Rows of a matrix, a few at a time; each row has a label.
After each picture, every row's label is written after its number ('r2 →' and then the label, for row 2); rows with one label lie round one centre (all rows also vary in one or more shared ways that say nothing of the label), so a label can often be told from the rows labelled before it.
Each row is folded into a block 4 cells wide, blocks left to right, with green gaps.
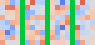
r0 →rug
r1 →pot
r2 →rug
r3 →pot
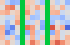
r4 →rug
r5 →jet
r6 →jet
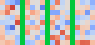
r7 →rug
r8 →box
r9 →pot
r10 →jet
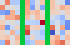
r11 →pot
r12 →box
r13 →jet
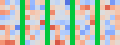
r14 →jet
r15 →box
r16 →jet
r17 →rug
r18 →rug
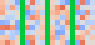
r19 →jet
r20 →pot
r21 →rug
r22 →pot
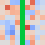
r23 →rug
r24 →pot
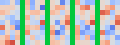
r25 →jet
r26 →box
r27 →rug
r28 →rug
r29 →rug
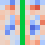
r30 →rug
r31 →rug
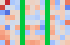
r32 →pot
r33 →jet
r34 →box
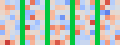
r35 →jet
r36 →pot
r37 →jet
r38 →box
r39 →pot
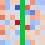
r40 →box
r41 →pot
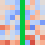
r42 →jet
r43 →pot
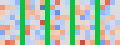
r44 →jet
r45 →box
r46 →pot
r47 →jet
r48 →pot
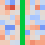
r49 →rug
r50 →jet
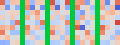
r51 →box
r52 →box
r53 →box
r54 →pot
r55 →box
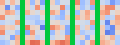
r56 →box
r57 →jet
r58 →jet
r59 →box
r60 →rug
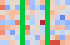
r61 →box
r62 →box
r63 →jet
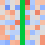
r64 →box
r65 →box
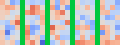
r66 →rug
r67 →rug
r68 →box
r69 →jet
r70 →jet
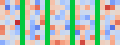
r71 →box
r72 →rug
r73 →jet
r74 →jet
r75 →rug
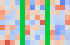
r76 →jet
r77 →box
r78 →rug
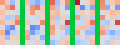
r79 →rug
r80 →rug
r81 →box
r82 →box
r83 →box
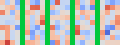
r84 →jet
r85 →rug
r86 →pot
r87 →box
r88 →rug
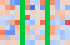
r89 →rug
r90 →box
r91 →box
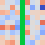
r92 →jet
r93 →box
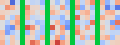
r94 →rug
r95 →jet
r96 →jet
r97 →box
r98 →box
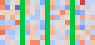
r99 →box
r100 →jet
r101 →box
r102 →pot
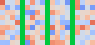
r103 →box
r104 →pot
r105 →jet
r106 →box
